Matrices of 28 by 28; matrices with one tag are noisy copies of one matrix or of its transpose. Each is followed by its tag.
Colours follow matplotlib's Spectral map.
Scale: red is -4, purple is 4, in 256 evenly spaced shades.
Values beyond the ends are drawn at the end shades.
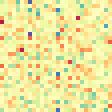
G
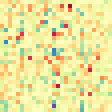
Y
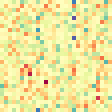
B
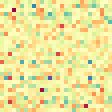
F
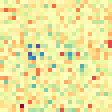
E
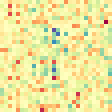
E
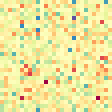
B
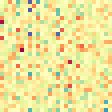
G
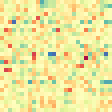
Y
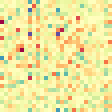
G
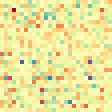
F
